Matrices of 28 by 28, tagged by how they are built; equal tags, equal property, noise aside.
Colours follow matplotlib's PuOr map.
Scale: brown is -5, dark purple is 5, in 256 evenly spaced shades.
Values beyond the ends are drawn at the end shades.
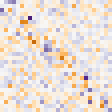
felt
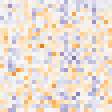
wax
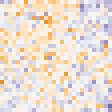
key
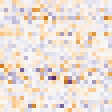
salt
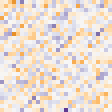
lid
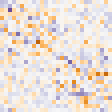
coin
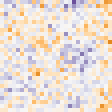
key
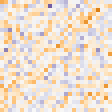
lid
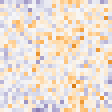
key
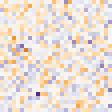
lid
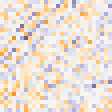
lid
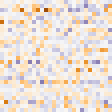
salt
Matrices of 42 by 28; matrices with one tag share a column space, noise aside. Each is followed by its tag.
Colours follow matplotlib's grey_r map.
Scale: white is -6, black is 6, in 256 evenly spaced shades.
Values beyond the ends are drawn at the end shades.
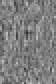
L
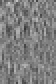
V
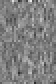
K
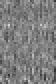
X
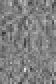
L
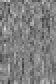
V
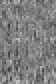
X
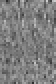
K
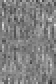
V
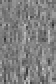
X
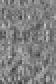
X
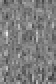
X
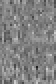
X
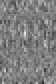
L
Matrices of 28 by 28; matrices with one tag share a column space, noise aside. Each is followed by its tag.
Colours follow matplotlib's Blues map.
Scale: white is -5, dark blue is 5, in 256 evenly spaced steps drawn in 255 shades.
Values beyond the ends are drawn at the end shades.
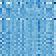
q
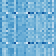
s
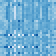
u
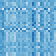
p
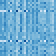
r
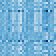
r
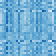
r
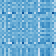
s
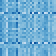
s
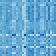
u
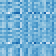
s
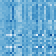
u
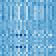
u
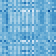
r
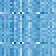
s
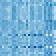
u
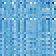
q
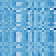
p
